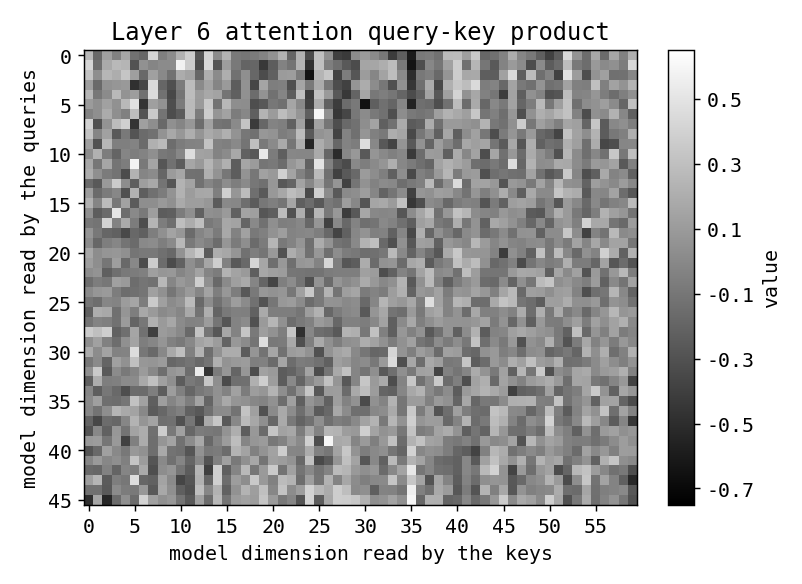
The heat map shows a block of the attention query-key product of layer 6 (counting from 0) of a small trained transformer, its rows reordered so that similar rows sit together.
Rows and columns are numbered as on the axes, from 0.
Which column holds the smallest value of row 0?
35
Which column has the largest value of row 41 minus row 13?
28
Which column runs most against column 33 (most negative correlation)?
42
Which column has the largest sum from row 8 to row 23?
52
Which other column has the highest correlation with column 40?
11
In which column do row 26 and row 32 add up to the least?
18
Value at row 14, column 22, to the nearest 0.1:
0.3
